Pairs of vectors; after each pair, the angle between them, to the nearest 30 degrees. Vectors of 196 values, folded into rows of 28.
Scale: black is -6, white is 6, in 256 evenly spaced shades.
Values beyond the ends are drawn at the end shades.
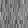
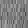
120 degrees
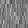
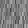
150 degrees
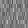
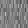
90 degrees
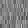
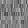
90 degrees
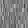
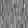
150 degrees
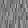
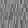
150 degrees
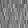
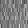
30 degrees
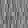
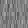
30 degrees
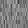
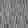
60 degrees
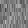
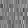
90 degrees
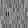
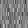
120 degrees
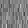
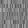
120 degrees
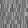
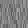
90 degrees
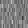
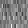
90 degrees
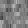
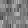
30 degrees
